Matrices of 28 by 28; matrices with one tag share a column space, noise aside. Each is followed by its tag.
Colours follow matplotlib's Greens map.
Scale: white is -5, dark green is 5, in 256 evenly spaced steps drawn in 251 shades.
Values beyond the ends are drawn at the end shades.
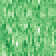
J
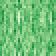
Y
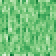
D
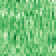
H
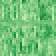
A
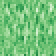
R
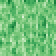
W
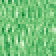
J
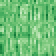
A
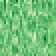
H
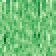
H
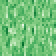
J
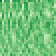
H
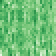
Y
